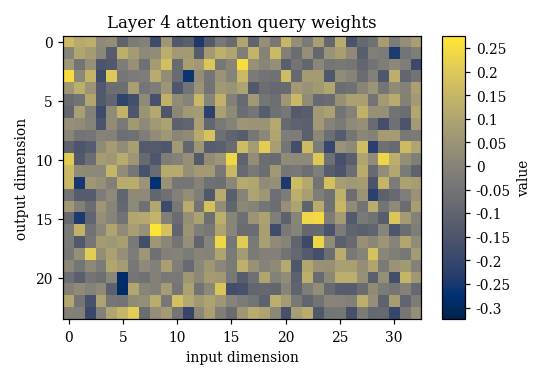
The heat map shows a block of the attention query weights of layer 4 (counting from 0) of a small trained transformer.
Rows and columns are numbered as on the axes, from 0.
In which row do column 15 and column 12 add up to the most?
11
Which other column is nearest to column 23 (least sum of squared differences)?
30
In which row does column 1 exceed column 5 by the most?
21
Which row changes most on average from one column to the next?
3
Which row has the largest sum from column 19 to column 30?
19
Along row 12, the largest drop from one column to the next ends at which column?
1
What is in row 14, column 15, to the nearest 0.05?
-0.1
